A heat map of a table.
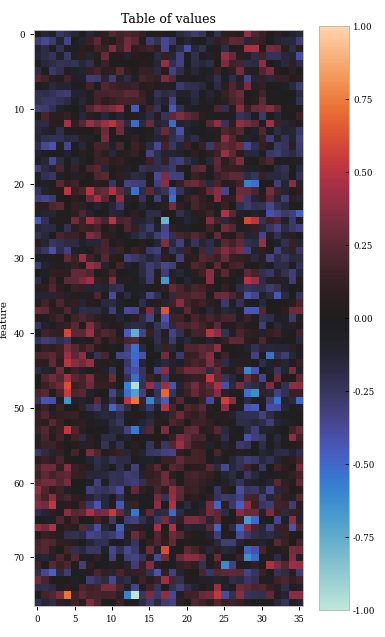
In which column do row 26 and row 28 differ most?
17
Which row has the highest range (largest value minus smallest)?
75
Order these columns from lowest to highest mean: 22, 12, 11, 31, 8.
12, 31, 11, 8, 22
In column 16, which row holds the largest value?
66
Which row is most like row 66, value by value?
63
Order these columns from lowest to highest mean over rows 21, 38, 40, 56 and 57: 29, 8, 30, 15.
30, 15, 29, 8
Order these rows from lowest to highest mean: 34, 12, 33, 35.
35, 34, 33, 12
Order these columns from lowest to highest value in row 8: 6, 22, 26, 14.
6, 22, 14, 26
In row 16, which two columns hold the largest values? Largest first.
25, 26
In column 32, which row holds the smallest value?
49
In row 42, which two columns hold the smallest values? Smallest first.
13, 12
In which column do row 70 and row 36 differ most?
28
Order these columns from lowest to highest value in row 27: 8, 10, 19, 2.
2, 10, 19, 8
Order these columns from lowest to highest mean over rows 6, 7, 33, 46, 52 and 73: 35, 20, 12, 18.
12, 20, 35, 18
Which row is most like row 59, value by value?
60
